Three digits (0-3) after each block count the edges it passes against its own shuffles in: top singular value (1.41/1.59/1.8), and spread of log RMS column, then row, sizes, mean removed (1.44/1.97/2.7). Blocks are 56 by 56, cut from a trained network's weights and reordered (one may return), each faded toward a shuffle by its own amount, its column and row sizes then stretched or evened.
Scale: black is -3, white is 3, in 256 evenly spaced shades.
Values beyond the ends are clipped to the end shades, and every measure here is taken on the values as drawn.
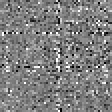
1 2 2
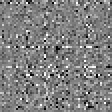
1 2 2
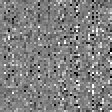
0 3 0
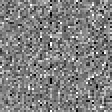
0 2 0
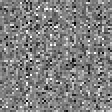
0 3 1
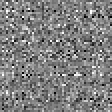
2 2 2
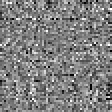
2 1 2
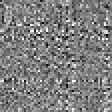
3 2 2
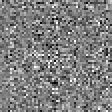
1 2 1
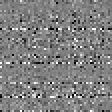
2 2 3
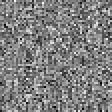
2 0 0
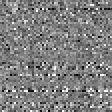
1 0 3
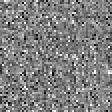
0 2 1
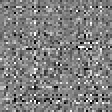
3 2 3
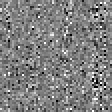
0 3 0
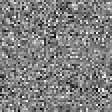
2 1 2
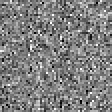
1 1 0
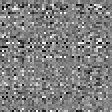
3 2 3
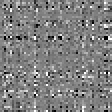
2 3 3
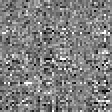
2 2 2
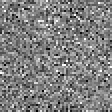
0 0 1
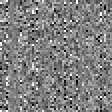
1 3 0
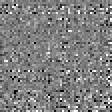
0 2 3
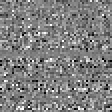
0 0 3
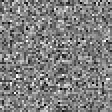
2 0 1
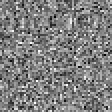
1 0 0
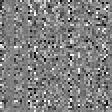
1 3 2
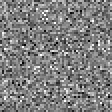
0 0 1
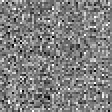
1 2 0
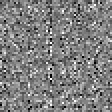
0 2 0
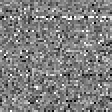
0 0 2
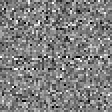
0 0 2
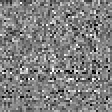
1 1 2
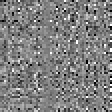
2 3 1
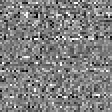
2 0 3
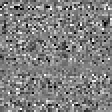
0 0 3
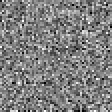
2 0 1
